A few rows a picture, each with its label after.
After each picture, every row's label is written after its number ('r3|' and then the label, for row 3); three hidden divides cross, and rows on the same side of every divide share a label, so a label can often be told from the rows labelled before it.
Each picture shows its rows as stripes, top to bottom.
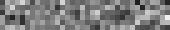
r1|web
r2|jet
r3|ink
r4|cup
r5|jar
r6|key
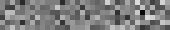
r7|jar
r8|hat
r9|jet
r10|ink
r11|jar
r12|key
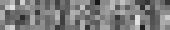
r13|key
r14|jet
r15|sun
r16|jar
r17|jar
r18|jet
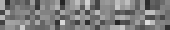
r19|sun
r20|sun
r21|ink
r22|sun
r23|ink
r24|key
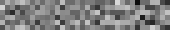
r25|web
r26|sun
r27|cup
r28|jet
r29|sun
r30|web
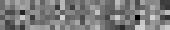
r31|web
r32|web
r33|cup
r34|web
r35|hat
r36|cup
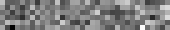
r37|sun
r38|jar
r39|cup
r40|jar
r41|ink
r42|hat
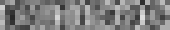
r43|jet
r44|sun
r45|hat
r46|hat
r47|hat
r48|jar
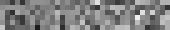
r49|cup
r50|key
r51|hat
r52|jar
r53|jar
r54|sun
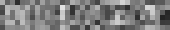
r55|sun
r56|ink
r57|web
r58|web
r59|key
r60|ink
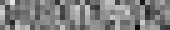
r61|jet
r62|sun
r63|sun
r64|sun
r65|hat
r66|web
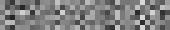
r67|hat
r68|jar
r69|web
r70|hat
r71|jet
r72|hat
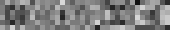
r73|web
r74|cup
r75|jar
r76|jar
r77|cup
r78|key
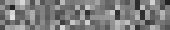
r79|web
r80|hat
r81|jet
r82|jet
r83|sun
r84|web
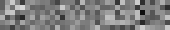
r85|jet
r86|web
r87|jet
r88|jar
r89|key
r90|cup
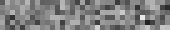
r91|ink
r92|web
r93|key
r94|hat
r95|sun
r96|cup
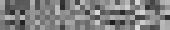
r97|jar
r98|sun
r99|cup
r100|key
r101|cup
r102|jar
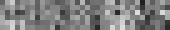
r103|jet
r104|key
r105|jar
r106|sun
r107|key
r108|key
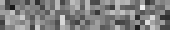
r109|sun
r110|hat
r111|key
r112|web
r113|ink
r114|web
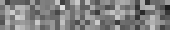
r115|sun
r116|web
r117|key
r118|web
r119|ink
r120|web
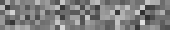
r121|ink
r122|sun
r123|jet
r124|sun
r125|hat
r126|web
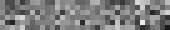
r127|cup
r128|hat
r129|jar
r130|web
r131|hat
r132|key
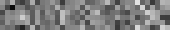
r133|jar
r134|hat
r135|ink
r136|web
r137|ink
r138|jar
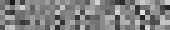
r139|cup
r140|web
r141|hat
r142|jet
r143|jar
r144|jet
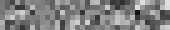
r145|cup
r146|jar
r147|web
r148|key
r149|sun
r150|jar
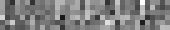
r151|hat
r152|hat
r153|hat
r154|sun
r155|jet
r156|jar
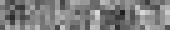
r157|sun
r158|jar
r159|cup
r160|cup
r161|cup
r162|ink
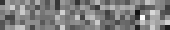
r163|ink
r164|key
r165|web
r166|hat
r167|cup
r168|web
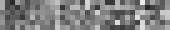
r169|hat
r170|sun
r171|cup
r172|jar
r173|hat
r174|cup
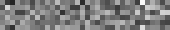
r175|hat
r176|ink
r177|jar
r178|ink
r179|key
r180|hat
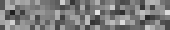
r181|ink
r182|jet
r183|cup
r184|sun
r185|key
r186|ink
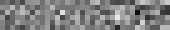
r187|cup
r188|key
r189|web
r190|sun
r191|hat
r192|jar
